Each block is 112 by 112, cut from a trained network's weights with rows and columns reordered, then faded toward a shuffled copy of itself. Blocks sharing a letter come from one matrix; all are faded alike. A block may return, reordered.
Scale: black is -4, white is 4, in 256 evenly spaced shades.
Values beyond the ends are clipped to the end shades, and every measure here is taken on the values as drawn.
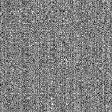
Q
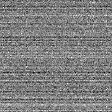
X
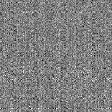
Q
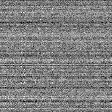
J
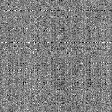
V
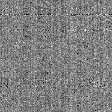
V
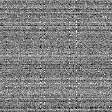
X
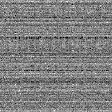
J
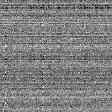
X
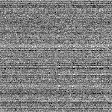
J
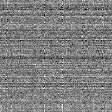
X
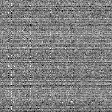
X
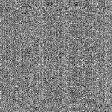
Q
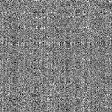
Q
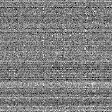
X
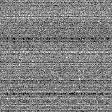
J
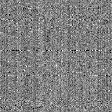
V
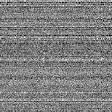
J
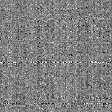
V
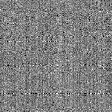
V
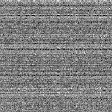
J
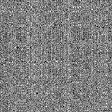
Q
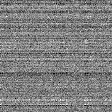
J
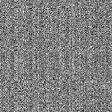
Q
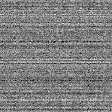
J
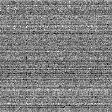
X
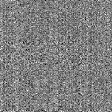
Q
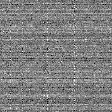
X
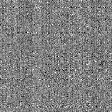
V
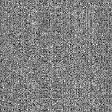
Q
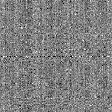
V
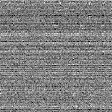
J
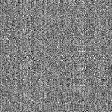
Q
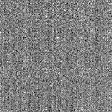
Q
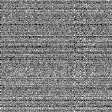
X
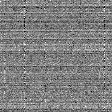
X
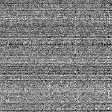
X
